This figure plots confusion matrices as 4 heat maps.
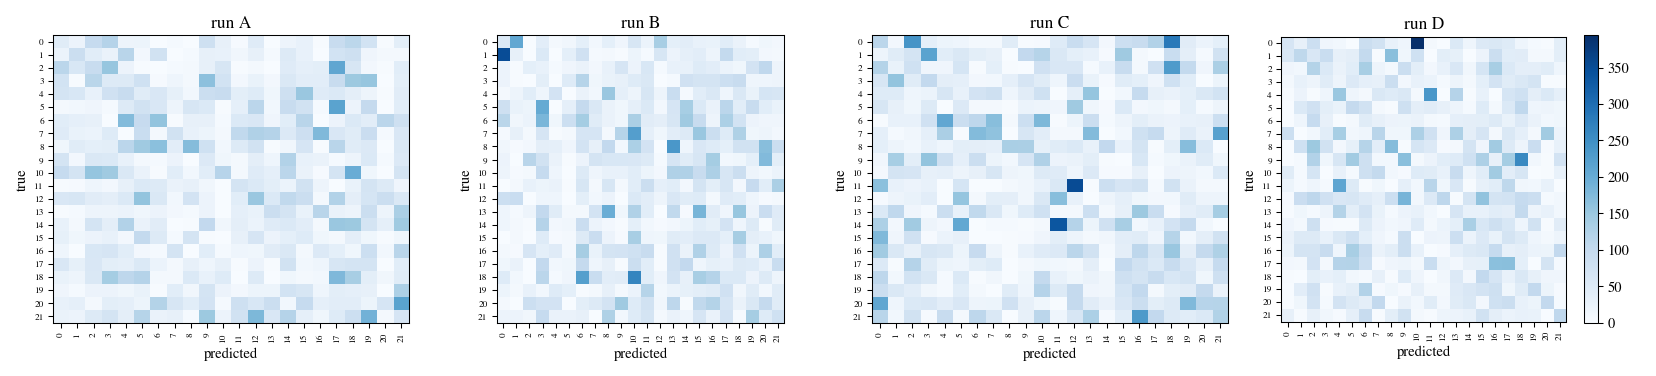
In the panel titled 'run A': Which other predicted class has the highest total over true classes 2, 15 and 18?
17
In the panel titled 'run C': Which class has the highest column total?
0
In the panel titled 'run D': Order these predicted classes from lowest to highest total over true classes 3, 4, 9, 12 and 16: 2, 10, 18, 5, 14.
10, 14, 2, 5, 18
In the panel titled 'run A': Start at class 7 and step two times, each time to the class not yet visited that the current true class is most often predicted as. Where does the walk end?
21
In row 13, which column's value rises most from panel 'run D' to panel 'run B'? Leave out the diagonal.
8
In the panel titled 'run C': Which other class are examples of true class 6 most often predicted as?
4
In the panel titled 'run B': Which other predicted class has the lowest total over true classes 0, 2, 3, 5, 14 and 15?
4
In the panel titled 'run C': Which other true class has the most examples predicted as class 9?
8
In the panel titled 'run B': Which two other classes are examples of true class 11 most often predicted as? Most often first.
21, 19
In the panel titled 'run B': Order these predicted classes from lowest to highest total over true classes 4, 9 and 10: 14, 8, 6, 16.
6, 14, 8, 16
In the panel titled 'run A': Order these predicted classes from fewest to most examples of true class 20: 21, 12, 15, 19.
19, 12, 15, 21
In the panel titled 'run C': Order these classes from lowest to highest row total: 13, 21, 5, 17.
5, 17, 13, 21
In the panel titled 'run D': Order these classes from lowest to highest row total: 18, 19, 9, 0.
18, 19, 0, 9
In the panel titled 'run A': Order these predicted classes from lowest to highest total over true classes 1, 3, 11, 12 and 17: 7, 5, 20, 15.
7, 20, 15, 5
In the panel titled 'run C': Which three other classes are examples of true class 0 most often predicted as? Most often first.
18, 2, 17
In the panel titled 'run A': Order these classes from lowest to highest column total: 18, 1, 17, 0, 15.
1, 0, 15, 18, 17
